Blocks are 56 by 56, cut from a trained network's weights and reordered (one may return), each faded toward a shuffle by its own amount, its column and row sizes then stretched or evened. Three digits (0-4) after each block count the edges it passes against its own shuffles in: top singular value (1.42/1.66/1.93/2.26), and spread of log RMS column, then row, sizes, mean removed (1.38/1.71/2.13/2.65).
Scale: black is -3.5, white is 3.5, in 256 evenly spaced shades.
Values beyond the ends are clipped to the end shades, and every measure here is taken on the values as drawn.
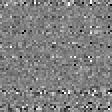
1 0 4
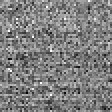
1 3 0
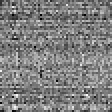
3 3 1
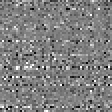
3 1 4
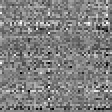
1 3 4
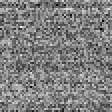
1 0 1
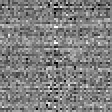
3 4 1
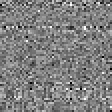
3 0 3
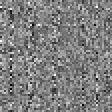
1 4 0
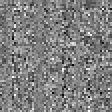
1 4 1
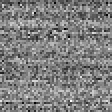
2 1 2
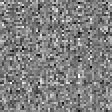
0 3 1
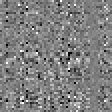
3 4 2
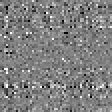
3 1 3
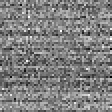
3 2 1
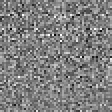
1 0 3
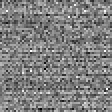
2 2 1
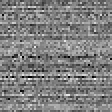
4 2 3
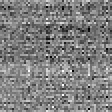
3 4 1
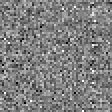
1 1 0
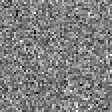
1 0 0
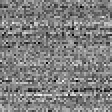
2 0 4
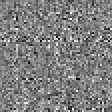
0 2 3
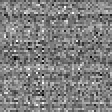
2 3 1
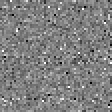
0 1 2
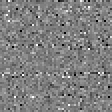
0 1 3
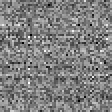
0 3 3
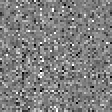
2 3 0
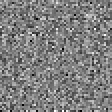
0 0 1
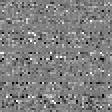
2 1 4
